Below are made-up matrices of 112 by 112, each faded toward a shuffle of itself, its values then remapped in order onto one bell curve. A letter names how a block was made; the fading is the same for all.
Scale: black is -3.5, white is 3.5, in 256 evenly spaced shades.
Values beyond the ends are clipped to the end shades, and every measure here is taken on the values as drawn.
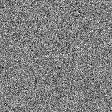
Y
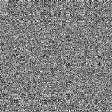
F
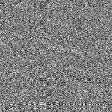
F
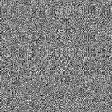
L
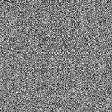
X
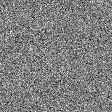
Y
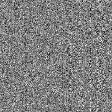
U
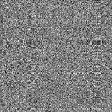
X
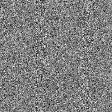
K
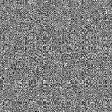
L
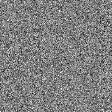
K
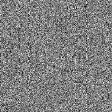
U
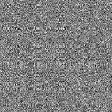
L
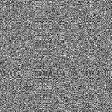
L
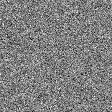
Y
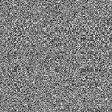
L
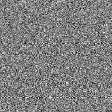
F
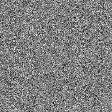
K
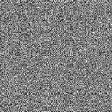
L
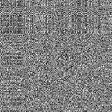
L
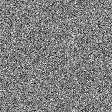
Y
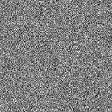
L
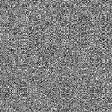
L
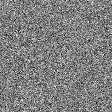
Y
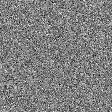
Y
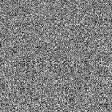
F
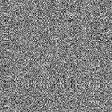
X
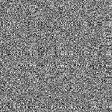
F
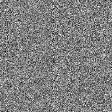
U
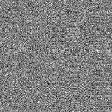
X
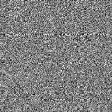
F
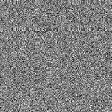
L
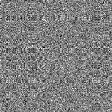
L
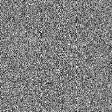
U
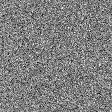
Y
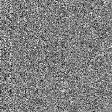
U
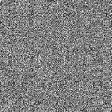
X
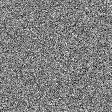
Y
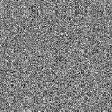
X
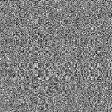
L
